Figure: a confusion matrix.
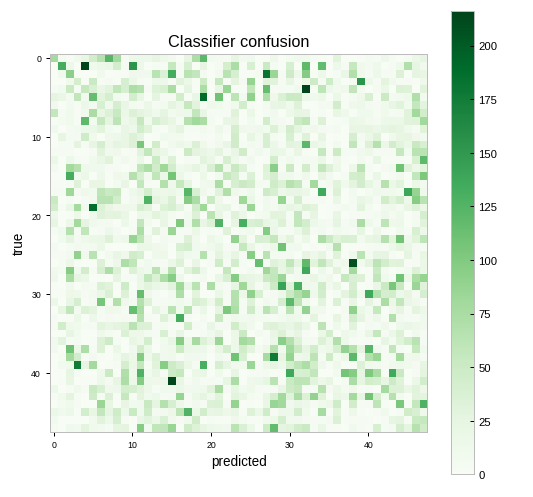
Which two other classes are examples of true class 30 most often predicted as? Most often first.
40, 11
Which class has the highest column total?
11
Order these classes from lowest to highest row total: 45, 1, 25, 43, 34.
34, 25, 45, 43, 1
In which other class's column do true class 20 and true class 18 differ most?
12
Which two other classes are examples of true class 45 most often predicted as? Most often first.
17, 34
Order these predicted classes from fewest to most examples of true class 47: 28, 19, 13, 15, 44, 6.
6, 19, 44, 13, 15, 28
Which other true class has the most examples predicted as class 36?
24
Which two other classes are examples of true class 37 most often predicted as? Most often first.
40, 2
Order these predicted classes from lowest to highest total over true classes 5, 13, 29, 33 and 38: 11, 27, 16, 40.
40, 27, 11, 16
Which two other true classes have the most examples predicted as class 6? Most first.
31, 44
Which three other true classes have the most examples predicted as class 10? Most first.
1, 32, 23
